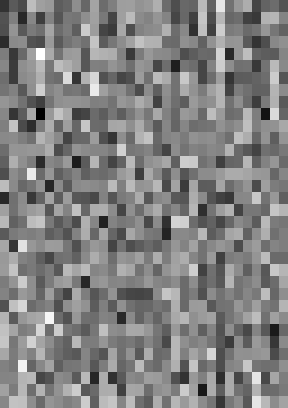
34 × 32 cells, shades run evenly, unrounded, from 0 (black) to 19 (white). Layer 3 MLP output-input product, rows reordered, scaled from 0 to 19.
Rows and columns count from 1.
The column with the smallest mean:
23
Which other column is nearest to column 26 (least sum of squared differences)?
32
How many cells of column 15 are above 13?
4
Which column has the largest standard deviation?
5
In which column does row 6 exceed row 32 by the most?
25
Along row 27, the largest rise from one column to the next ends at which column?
15
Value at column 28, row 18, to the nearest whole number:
9
